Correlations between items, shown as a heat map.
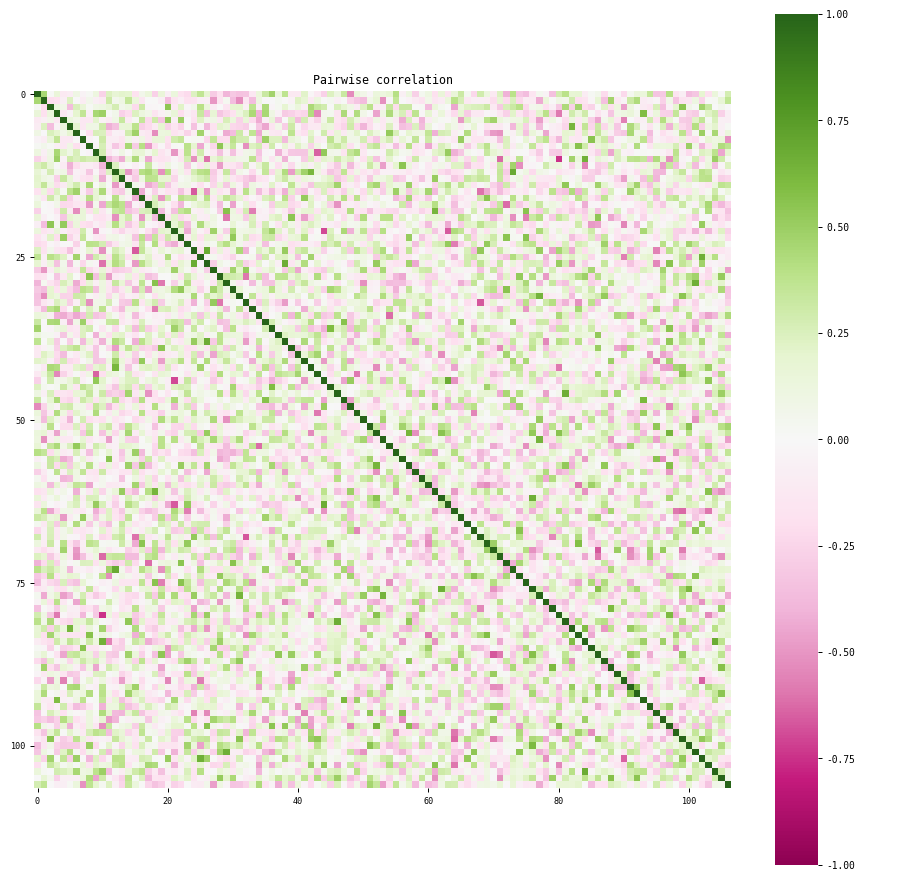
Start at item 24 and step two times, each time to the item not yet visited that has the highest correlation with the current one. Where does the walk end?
38
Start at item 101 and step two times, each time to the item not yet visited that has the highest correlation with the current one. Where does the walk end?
18
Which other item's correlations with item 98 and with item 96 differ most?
42
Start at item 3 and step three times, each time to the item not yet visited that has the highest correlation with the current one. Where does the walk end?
35
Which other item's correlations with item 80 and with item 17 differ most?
103
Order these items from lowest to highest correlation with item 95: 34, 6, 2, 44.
6, 34, 2, 44
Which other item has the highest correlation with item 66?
102
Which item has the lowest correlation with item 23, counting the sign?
64
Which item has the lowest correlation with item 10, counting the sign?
80
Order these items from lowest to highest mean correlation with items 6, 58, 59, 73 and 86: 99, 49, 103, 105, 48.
48, 49, 103, 105, 99
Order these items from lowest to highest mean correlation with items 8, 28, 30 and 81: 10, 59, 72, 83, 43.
59, 10, 43, 72, 83
